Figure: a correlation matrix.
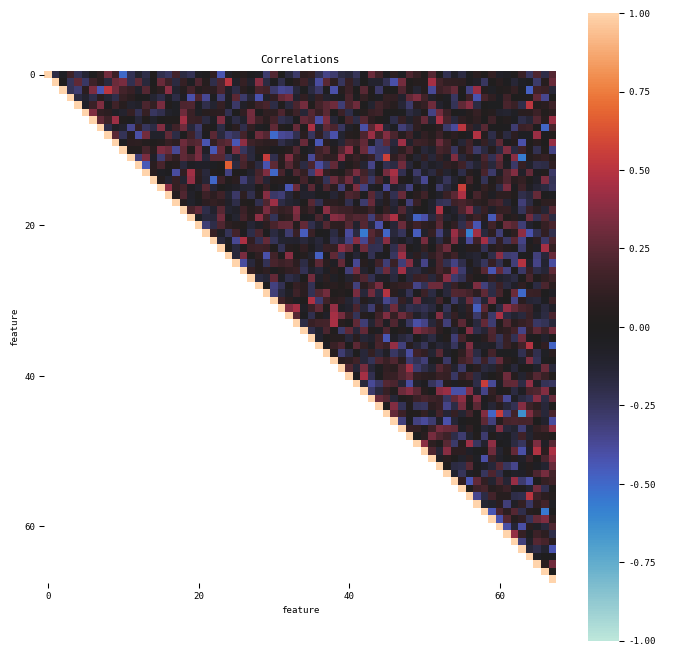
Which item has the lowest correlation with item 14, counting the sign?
22
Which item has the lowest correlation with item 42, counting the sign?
21
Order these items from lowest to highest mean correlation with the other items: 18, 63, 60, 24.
63, 24, 60, 18
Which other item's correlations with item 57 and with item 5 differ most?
31
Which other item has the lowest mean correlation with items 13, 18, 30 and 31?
57
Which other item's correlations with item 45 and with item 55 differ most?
15
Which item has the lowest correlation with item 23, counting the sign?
0
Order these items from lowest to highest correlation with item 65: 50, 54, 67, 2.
54, 2, 67, 50
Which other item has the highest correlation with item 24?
12
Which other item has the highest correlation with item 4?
64
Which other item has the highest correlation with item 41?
58
